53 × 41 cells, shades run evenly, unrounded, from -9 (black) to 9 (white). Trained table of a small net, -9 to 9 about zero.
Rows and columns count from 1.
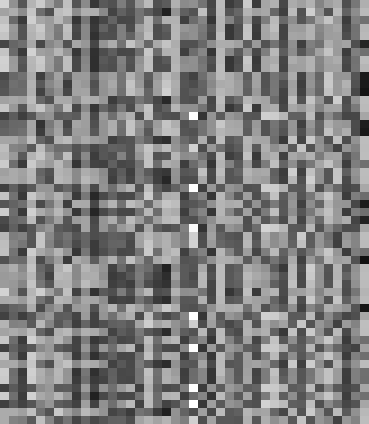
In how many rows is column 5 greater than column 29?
31
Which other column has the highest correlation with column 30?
41
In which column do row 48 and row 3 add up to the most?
4
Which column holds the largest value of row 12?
19
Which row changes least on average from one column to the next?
39
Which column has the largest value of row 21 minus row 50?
11
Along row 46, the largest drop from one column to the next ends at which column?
34
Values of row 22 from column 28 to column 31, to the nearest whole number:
4 3 3 -2
